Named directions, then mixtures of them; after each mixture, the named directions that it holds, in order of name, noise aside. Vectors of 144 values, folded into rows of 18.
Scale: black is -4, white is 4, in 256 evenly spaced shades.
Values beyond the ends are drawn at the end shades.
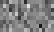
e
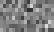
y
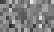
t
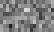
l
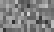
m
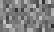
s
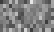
e, t.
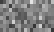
t.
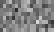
m, y.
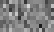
e.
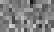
t, y.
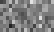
t.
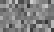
m, t.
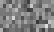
m, y.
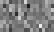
e.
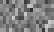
e, y.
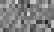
m, t.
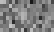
t.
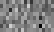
e, t.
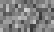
l, m.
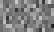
s.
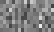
e, l, t.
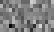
l, t, y.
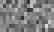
y.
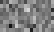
e, l, t.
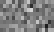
y.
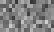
m, t.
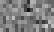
l, m, y.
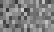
l, m, s.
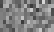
s, y.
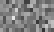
e, m, y.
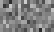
e, s, y.
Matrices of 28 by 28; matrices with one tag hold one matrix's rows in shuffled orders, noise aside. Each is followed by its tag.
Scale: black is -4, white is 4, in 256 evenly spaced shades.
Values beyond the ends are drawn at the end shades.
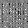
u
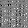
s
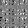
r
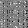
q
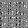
s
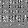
u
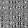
u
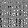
s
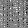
q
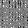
u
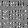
u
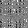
s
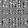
u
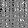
r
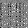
s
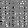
r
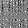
u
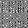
u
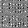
u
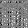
s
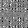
u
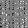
r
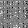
q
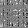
q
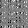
s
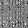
u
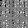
r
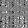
r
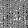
q
